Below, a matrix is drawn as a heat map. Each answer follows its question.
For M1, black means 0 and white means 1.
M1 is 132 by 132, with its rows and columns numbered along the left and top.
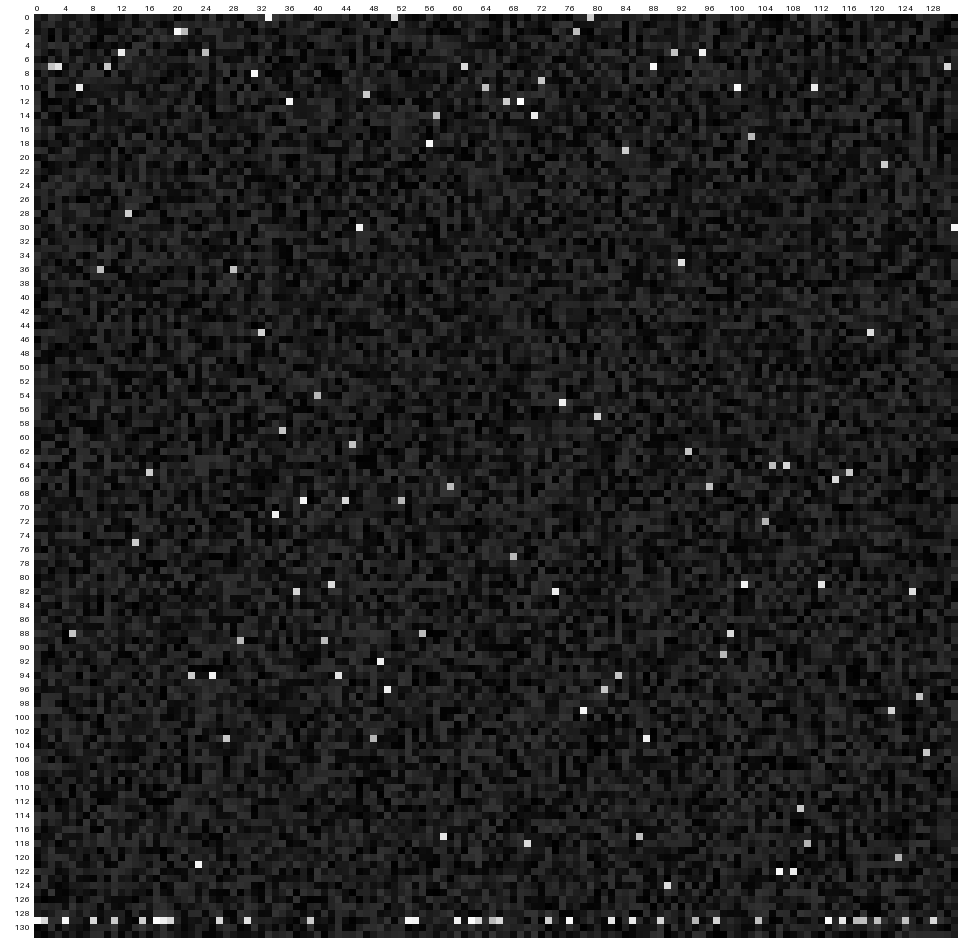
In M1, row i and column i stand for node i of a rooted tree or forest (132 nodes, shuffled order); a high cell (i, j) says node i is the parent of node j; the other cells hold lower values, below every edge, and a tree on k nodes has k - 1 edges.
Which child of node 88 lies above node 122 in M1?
99
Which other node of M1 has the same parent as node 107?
105
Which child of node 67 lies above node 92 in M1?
59
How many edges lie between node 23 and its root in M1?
4
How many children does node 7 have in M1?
6
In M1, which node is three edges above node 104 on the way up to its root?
36
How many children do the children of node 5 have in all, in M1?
4
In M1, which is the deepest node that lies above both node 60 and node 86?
129
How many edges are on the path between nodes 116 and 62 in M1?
3
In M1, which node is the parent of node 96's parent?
12
